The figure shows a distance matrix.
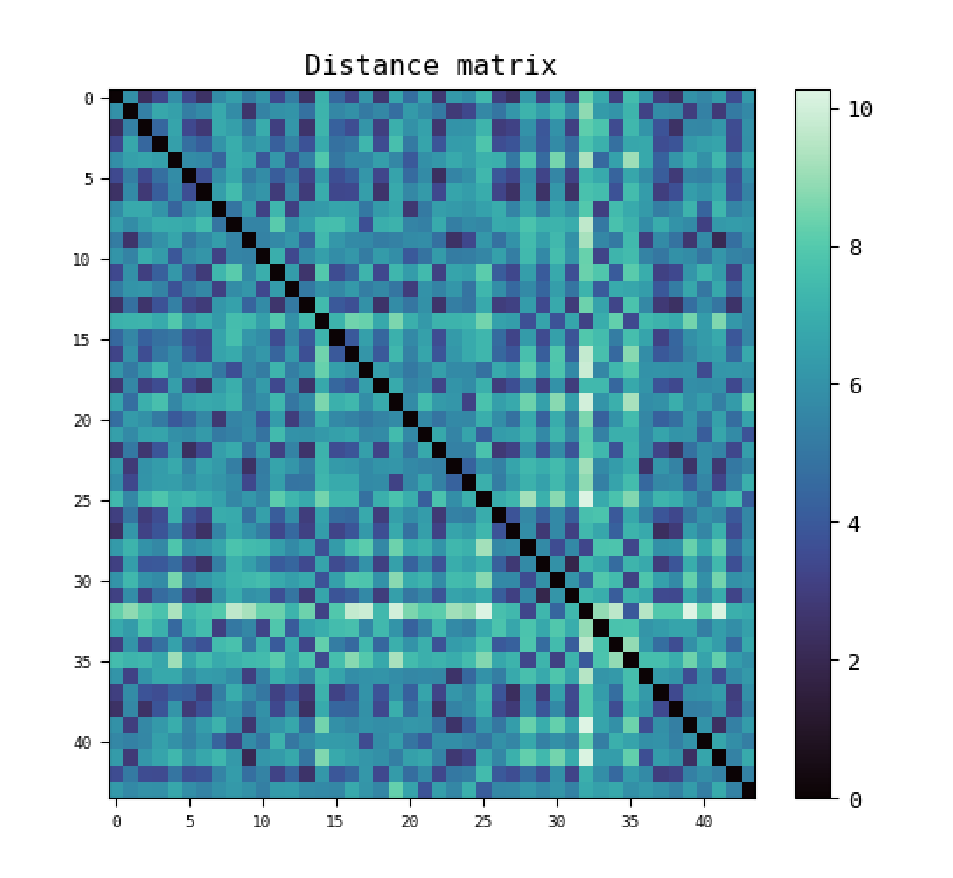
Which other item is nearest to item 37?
27
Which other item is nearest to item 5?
22
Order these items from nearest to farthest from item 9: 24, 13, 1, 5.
1, 24, 13, 5
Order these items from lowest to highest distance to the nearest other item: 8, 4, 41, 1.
41, 1, 8, 4
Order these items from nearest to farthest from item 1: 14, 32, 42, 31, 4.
42, 31, 4, 14, 32
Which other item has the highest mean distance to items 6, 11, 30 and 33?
25
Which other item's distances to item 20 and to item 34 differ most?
7
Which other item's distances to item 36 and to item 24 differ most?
19
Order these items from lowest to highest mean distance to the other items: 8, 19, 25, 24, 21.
24, 21, 8, 19, 25
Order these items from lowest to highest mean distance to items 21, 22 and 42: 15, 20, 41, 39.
15, 20, 39, 41
